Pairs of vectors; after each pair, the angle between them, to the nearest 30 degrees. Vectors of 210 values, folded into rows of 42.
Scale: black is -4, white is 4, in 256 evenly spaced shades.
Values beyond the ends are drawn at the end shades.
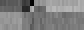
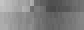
120 degrees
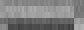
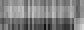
30 degrees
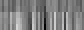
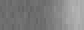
90 degrees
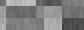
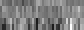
120 degrees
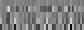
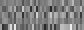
90 degrees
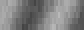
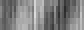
150 degrees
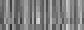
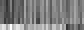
120 degrees
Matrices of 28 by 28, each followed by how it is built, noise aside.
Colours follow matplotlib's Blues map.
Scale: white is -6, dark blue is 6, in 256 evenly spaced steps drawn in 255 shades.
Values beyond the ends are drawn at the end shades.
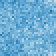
smooth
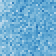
smooth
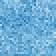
smooth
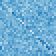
diagonal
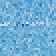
uneven rows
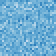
noise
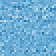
uneven rows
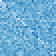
diagonal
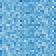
repeating rows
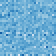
uneven rows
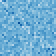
banded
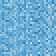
repeating rows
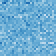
uneven rows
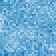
smooth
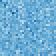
diagonal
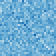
diagonal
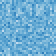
blocks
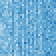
blocks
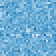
uneven rows
